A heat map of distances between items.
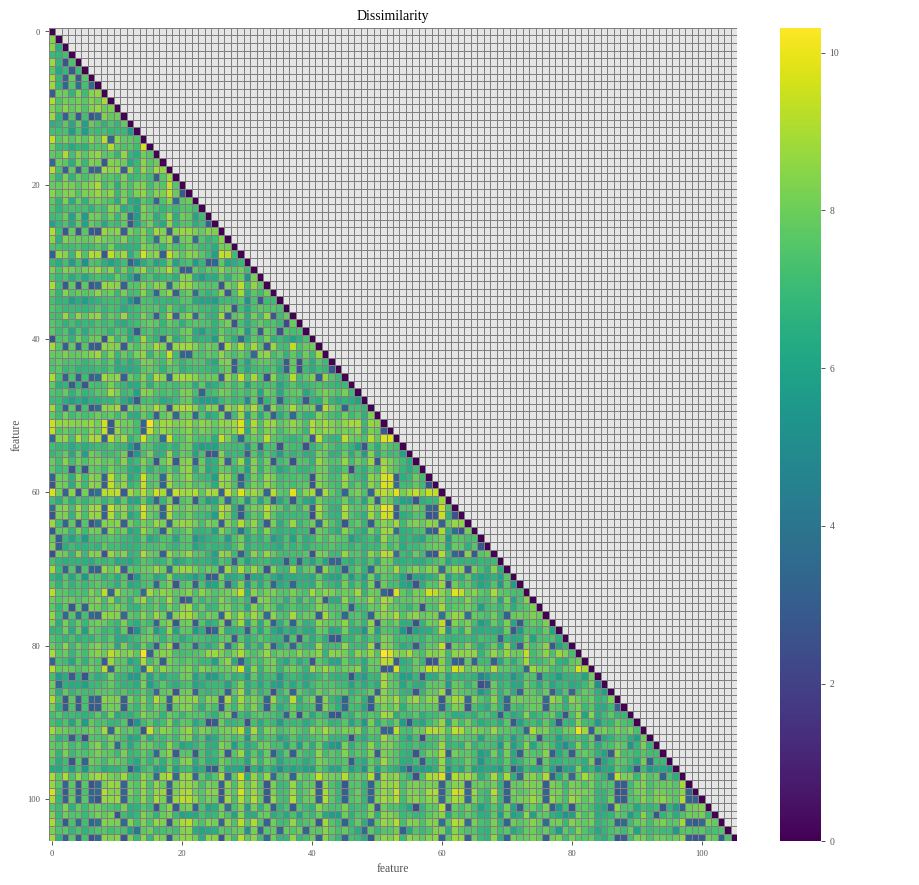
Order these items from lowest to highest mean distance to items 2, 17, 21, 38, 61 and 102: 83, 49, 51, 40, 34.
40, 34, 49, 83, 51
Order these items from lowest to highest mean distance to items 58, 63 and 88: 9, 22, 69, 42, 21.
69, 22, 42, 21, 9
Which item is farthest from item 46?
51
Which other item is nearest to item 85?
66
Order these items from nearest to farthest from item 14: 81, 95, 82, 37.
95, 37, 82, 81
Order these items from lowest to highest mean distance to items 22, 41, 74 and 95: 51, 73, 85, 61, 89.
61, 85, 89, 73, 51
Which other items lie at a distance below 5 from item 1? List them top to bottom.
66, 67, 85
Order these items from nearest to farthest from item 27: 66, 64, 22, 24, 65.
22, 66, 24, 65, 64
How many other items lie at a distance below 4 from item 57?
7
